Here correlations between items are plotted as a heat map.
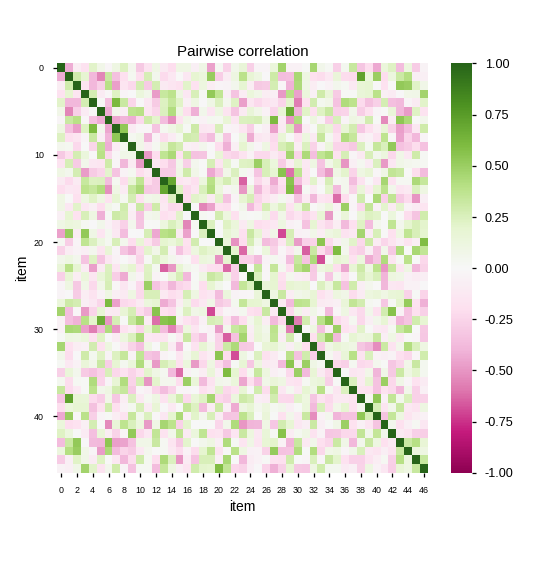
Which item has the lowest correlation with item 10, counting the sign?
11
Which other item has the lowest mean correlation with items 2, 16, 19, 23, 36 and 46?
5
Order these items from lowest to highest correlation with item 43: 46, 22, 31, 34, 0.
0, 34, 31, 22, 46
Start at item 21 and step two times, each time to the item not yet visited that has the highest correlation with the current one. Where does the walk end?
30
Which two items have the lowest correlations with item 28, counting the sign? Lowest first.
19, 3
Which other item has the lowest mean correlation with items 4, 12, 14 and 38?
25
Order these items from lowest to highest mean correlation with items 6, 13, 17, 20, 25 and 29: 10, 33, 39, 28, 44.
28, 44, 10, 39, 33
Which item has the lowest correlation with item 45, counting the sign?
15
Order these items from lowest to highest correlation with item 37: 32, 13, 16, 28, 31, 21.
13, 21, 28, 16, 32, 31
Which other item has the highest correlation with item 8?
7
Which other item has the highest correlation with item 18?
42
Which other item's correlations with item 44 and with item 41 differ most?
6
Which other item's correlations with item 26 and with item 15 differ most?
35
